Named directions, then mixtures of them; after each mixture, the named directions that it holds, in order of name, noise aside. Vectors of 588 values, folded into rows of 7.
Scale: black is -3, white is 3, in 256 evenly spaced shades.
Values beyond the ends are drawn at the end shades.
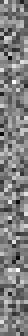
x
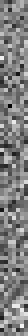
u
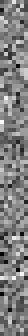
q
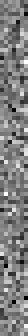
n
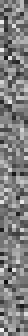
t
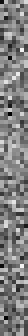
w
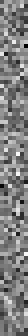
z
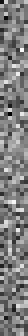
w.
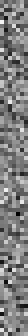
t.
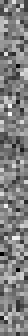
q, w.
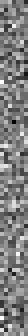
t, u.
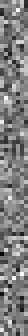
q, t.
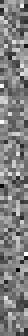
q, z.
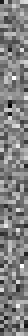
u, w.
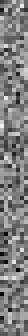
q, u.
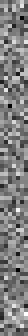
u, z.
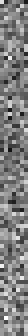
w.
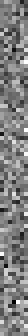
n, x.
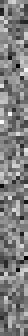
n, q, z.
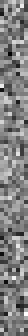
q, t, z.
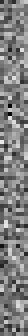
u, w.
